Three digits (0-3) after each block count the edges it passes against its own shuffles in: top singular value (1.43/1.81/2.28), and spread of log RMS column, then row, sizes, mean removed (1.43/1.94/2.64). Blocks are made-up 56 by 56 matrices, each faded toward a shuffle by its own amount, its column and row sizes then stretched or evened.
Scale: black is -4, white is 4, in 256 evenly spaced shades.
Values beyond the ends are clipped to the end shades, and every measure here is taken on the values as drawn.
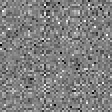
3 1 0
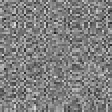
3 2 0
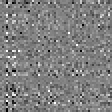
3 2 2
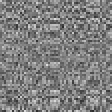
3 0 3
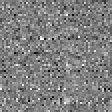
1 0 2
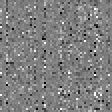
0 3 0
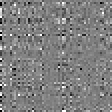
3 3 2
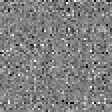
2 1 2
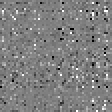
1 2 2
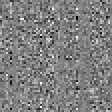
0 3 1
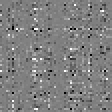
2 3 2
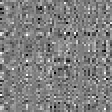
3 3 1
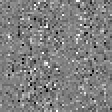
0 2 0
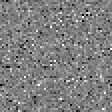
0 0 0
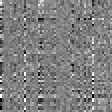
3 3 1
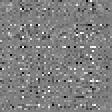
0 2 3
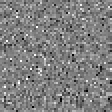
2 0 0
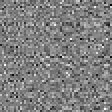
3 0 2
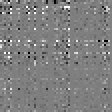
2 3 3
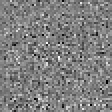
0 2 2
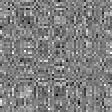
3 2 1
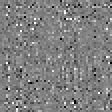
2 2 1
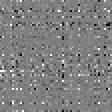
0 2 3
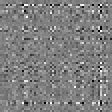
3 2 3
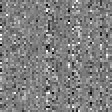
1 3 0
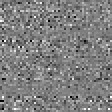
0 1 3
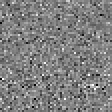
0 0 1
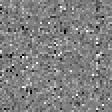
1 1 1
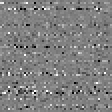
0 1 3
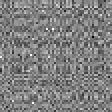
3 0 1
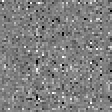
0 2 1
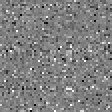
1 0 1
